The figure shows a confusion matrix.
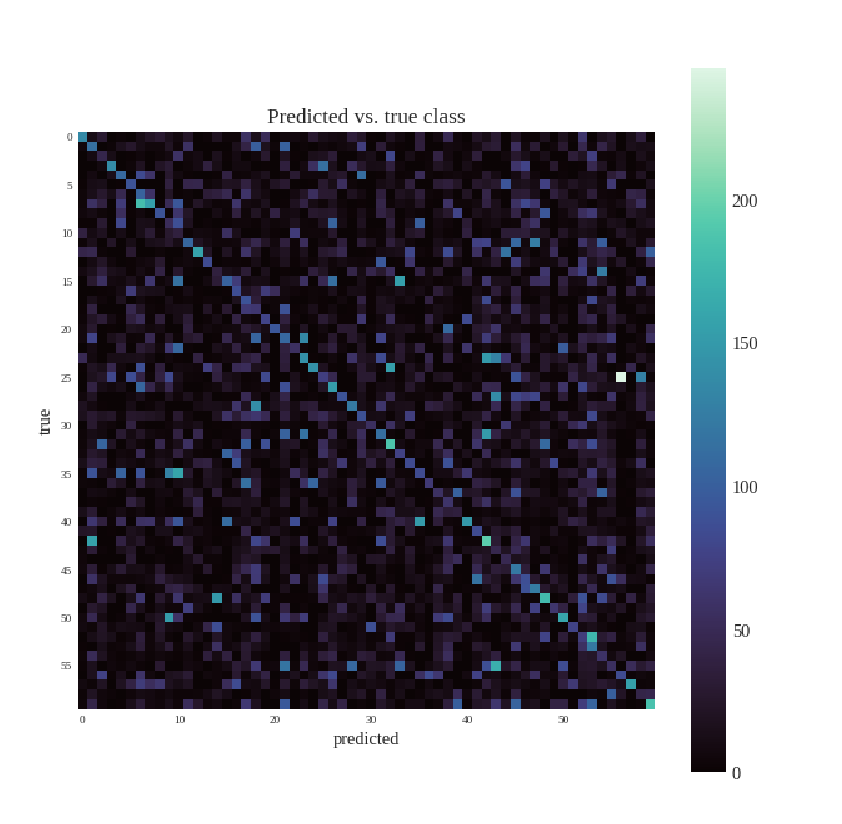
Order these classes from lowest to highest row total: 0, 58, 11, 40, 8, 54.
58, 54, 0, 8, 11, 40
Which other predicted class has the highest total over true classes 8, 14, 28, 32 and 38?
48
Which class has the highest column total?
45
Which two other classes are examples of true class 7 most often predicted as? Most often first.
6, 10
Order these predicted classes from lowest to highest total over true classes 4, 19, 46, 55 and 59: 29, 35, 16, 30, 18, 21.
30, 35, 16, 18, 29, 21
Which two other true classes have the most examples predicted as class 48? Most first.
32, 8
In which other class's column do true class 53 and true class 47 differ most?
46
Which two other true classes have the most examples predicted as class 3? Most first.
25, 24
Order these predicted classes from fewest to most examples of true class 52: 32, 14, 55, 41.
41, 14, 55, 32
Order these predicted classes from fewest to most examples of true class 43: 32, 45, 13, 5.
13, 5, 32, 45
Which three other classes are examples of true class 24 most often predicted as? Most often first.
32, 6, 13
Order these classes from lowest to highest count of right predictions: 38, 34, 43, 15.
43, 38, 34, 15
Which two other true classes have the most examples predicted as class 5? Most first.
25, 16
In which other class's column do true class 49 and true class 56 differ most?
36
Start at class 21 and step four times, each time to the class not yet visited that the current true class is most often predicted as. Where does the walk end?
18
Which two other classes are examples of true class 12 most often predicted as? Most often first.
44, 59
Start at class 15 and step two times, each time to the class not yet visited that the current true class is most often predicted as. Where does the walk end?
16
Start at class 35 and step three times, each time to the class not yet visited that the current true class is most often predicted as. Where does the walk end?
50
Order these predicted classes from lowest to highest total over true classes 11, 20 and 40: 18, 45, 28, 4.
28, 4, 18, 45
